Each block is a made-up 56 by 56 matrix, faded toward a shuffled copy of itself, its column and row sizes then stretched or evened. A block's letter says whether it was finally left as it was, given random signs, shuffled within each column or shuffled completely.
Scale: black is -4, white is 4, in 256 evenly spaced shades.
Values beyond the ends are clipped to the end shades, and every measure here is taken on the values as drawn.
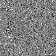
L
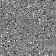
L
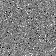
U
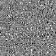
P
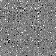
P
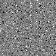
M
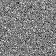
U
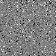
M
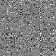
P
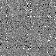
M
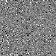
M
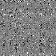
P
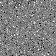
U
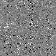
M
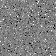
U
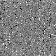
L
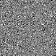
M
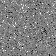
U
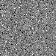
L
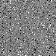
M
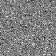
P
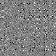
P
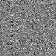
P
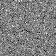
U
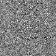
M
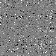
M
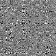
P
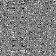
P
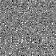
P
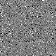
M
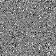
M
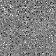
P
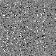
M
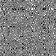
P
